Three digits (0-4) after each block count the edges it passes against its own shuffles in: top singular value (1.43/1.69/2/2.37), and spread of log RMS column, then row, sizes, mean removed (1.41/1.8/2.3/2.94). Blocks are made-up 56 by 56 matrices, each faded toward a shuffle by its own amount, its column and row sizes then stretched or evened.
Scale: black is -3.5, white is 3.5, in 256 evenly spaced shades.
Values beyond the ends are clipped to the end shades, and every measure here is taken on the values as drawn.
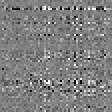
4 3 4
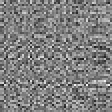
4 1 3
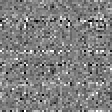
3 2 3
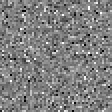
0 0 0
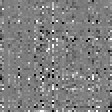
1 4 3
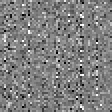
1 4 0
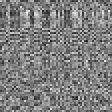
4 0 3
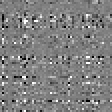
2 3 4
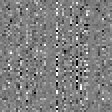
4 4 0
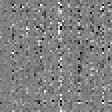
1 4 1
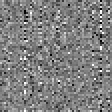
3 3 0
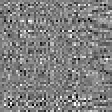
4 2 3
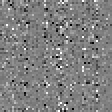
0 3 1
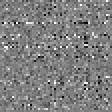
0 1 3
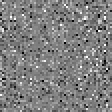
2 2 0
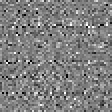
3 0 3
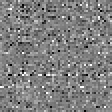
2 1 3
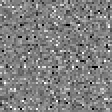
0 0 2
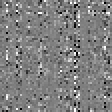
1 4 2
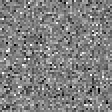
0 0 0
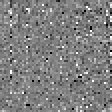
2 2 1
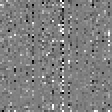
1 4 1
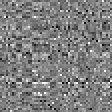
4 0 3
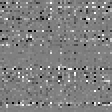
0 2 4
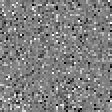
0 2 0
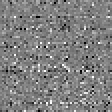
0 2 3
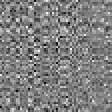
4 3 0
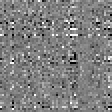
3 3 3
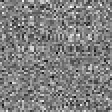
3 1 1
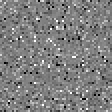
1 0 1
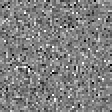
0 0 0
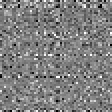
4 2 3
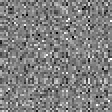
4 2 0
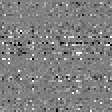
1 1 4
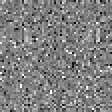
3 0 1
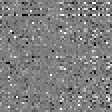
3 2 2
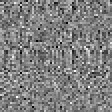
3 0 2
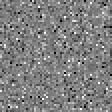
0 1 0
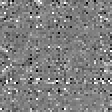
0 2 3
